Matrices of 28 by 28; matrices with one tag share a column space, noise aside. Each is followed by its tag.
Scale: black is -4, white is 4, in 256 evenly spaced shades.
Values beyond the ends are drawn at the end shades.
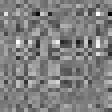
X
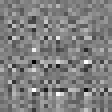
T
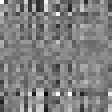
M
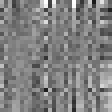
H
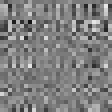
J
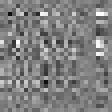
X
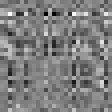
X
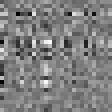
X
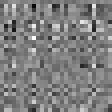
J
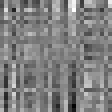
H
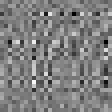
X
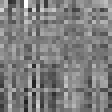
H
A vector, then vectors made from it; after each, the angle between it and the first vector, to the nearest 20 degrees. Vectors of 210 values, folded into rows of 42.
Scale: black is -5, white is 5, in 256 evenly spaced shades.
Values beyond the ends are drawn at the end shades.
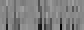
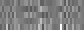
140 degrees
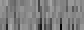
20 degrees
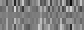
120 degrees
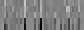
60 degrees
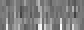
160 degrees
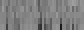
20 degrees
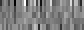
80 degrees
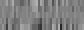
40 degrees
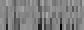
20 degrees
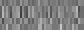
120 degrees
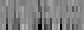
20 degrees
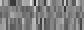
80 degrees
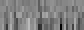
40 degrees
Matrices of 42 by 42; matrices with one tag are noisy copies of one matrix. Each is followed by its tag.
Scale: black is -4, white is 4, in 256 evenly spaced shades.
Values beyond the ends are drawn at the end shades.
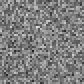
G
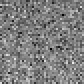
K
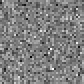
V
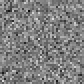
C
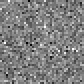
G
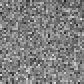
K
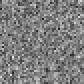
V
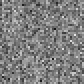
V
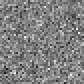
C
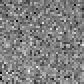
K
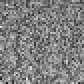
K
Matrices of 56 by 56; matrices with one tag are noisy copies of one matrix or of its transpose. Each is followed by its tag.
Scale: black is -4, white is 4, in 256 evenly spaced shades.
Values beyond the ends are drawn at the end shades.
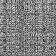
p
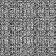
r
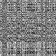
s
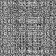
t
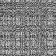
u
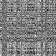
s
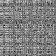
p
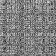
p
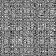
r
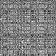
r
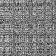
p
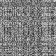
s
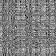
u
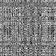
s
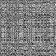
t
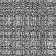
u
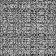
r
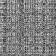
p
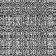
u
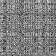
p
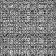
r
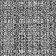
t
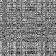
s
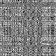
s
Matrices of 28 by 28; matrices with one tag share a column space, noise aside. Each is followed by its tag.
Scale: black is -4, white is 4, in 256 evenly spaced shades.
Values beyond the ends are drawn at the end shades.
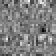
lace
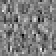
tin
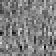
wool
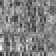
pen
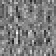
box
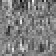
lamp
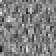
tin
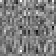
lamp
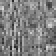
wool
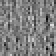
pen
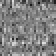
lace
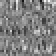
lamp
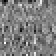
lace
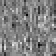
pen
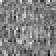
box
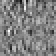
lamp
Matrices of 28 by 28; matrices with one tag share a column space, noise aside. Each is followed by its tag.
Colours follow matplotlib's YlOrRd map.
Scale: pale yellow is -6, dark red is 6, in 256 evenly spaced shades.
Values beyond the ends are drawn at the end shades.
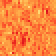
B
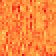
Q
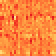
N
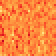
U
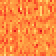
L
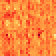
N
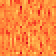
B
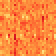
N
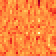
B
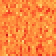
U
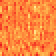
Q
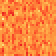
L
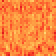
Q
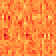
N
